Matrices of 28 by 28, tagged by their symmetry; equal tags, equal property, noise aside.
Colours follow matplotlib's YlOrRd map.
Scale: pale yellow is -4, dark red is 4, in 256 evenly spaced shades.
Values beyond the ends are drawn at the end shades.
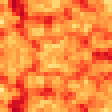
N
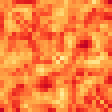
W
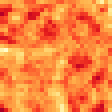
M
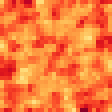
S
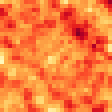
M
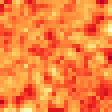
W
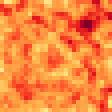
M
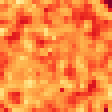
M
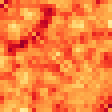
W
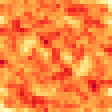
S
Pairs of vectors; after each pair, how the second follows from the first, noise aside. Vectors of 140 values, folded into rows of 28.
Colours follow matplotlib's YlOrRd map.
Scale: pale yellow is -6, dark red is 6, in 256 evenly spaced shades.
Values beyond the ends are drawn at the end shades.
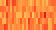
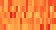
reversed.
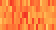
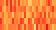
sign-scrambled.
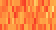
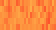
wrapped around, negated, shrunk.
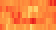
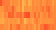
wrapped around, shrunk.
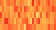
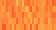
wrapped around, shrunk.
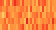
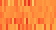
reversed, negated, partly zeroed.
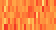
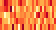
wrapped around, scaled up.
